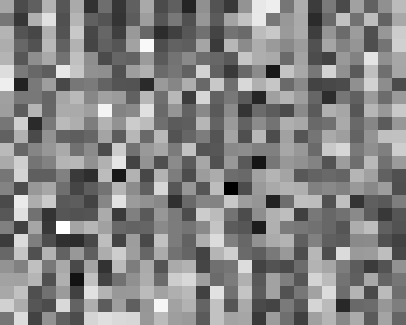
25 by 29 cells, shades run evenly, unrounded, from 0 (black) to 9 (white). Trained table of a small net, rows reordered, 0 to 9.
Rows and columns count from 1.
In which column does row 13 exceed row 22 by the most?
6
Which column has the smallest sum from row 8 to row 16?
18
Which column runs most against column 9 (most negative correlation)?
19
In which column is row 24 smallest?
25
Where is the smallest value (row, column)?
15, 17
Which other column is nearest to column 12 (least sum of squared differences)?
16
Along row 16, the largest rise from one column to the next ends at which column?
2
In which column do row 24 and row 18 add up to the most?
5
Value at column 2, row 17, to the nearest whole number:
8
